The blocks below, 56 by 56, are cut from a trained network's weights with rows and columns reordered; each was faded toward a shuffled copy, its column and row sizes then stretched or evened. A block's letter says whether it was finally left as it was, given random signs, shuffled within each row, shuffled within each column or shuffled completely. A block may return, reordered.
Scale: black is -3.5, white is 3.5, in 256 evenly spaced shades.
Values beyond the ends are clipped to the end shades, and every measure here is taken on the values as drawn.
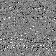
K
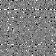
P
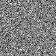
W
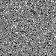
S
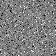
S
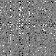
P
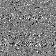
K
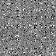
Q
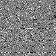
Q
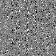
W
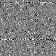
K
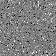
S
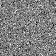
S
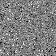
S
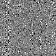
W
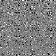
P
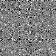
Q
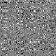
P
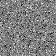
S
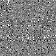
Q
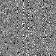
W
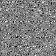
K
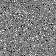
S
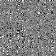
Q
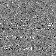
K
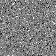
S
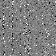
W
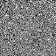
Q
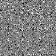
Q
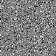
Q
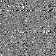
Q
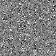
W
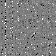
Q
